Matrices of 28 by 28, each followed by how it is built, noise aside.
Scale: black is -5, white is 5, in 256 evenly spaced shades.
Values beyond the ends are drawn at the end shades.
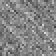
Toeplitz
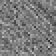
Toeplitz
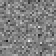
noise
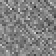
Toeplitz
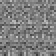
repeating columns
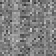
blocks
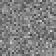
noise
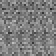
repeating columns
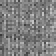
blocks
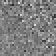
upper triangular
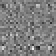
low rank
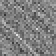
Toeplitz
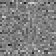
uneven rows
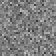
noise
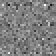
uneven rows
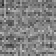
blocks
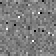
sparse
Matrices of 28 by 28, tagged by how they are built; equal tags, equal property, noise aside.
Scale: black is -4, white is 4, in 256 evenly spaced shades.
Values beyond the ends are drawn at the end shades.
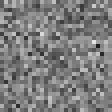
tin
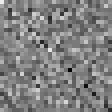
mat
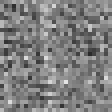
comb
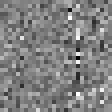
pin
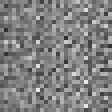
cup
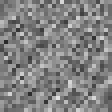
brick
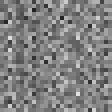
cup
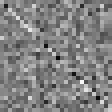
mat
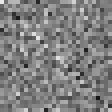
mat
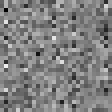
pin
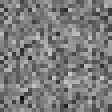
cup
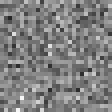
tin
